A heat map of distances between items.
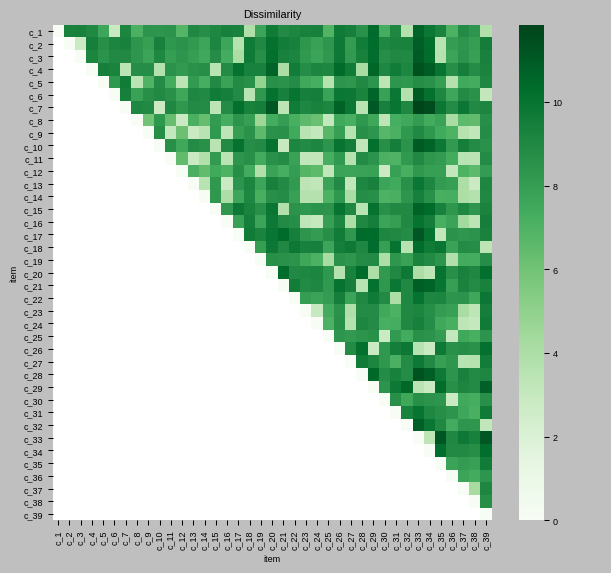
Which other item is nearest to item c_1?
c_6
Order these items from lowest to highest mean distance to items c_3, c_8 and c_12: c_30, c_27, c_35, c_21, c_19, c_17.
c_30, c_19, c_35, c_17, c_27, c_21
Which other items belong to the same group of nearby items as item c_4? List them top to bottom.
c_7, c_10, c_15, c_21, c_28
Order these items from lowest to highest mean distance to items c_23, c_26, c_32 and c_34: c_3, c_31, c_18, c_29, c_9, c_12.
c_29, c_9, c_12, c_18, c_31, c_3
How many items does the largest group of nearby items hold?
10
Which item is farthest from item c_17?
c_33
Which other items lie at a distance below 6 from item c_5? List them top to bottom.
c_8, c_12, c_19, c_25, c_30, c_36
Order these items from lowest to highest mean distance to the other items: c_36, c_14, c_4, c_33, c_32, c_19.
c_14, c_36, c_19, c_32, c_4, c_33
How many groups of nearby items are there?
7
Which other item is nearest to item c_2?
c_3
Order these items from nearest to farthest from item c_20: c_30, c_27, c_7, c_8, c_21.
c_8, c_30, c_27, c_21, c_7
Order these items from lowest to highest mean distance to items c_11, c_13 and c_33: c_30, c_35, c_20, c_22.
c_20, c_30, c_22, c_35
